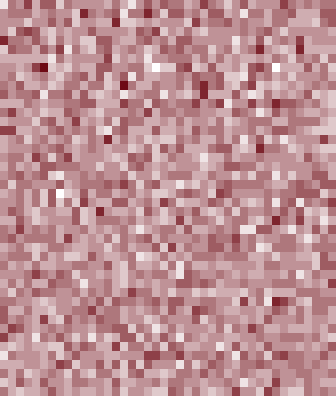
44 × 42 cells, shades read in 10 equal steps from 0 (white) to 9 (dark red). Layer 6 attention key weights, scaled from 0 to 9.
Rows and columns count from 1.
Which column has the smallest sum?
21
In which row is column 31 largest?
34
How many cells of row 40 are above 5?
9
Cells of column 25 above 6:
3
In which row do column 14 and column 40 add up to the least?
15
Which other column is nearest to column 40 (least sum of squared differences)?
24
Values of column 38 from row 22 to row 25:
6 1 6 7
